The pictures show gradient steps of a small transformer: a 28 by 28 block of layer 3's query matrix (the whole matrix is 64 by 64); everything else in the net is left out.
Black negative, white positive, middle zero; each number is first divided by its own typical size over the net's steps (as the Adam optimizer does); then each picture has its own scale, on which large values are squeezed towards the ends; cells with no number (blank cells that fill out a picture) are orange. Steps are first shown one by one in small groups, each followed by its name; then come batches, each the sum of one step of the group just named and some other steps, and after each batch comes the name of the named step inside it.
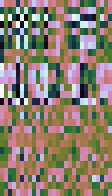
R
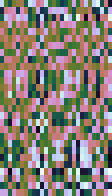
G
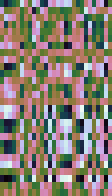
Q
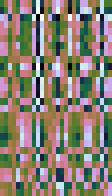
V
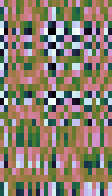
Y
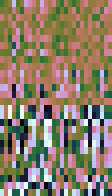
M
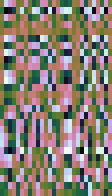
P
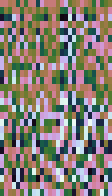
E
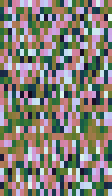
G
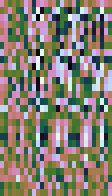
V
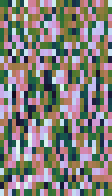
M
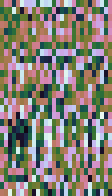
M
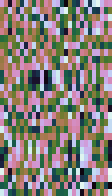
G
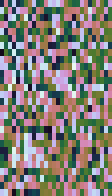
Y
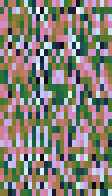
V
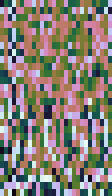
M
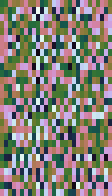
V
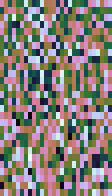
Y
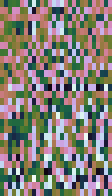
Q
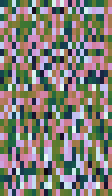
Q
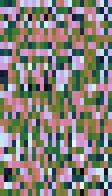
Q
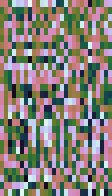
M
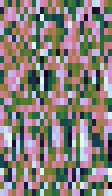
G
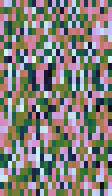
Y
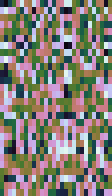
Q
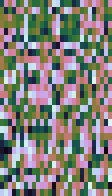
P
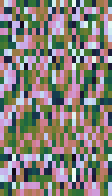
R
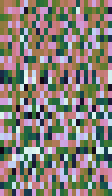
E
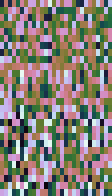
M
